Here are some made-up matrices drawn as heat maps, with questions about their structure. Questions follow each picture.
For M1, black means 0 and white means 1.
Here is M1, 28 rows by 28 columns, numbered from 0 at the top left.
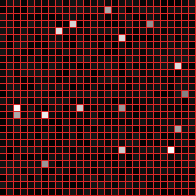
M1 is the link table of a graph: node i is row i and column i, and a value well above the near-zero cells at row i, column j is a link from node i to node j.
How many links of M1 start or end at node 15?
4
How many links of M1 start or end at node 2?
2
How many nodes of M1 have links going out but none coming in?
9
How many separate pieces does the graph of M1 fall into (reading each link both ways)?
12
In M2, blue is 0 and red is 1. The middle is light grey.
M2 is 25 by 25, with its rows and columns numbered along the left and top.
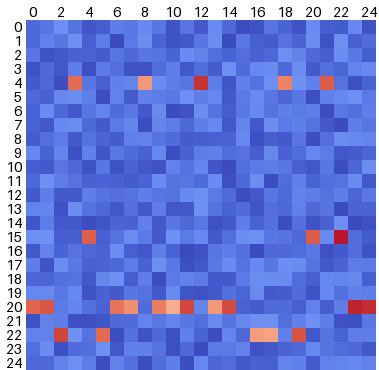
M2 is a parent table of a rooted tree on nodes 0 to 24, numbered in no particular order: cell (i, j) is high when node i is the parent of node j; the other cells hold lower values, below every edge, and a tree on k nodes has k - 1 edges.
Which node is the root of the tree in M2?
15
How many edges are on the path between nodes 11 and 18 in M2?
4
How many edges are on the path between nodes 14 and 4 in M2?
3
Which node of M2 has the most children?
20
